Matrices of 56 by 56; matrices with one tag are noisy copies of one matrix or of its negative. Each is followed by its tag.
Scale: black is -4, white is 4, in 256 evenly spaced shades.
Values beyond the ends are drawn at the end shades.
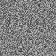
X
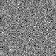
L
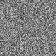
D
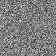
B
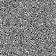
X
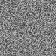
B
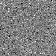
B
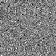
D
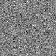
B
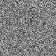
X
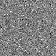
X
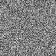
L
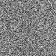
X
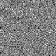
L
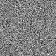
X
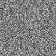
D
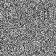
D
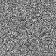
B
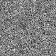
B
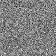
X
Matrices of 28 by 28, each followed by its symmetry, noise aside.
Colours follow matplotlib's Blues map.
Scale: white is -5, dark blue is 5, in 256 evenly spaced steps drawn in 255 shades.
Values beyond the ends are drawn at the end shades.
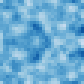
mirrored top to bottom.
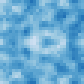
mirrored top to bottom.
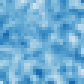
antisymmetric.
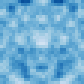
mirrored left to right.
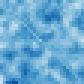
no symmetry.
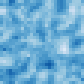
antisymmetric.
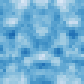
mirrored left to right.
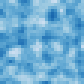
antisymmetric.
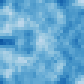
mirrored top to bottom.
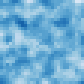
no symmetry.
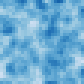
no symmetry.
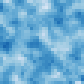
antisymmetric.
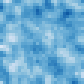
antisymmetric.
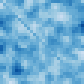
no symmetry.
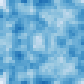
mirrored top to bottom.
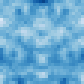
mirrored left to right.
